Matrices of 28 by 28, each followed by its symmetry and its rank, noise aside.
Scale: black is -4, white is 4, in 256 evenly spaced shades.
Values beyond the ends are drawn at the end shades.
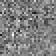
antisymmetric, rank eight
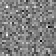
no symmetry, rank seven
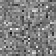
no symmetry, rank eight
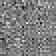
antisymmetric, rank six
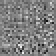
antisymmetric, rank eight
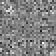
symmetric, rank six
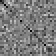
symmetric, rank eight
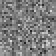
no symmetry, rank seven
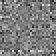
no symmetry, rank six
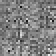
no symmetry, rank six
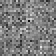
no symmetry, rank seven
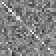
symmetric, rank seven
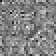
symmetric, rank eight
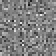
no symmetry, rank eight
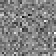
no symmetry, rank six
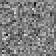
no symmetry, rank six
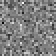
antisymmetric, rank eight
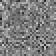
symmetric, rank seven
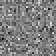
antisymmetric, rank six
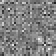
symmetric, rank seven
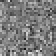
no symmetry, rank eight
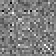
symmetric, rank seven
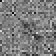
symmetric, rank seven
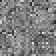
symmetric, rank seven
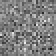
no symmetry, rank six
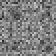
symmetric, rank six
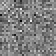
symmetric, rank seven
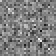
symmetric, rank seven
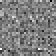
no symmetry, rank six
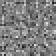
antisymmetric, rank eight
